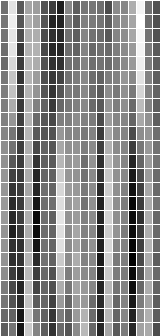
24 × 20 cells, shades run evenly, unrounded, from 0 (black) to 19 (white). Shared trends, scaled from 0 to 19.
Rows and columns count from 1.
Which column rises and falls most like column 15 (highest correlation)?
9
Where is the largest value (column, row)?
18, 2
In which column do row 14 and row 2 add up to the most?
4
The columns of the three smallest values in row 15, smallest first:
17, 5, 13
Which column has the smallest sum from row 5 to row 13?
3
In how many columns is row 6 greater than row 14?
8
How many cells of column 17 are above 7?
9
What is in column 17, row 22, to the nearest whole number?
2
